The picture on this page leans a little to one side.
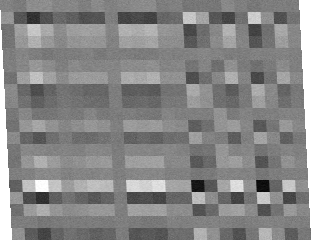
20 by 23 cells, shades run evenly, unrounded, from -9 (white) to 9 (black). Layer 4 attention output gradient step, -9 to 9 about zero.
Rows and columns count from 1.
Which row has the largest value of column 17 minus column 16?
2
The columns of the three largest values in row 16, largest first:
20, 15, 16
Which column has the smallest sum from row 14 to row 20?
3
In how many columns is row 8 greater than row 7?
18
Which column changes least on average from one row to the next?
9
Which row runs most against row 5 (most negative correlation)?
1
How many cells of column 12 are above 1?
6
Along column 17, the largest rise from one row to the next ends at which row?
17
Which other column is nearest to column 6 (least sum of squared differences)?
8
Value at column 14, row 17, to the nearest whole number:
2
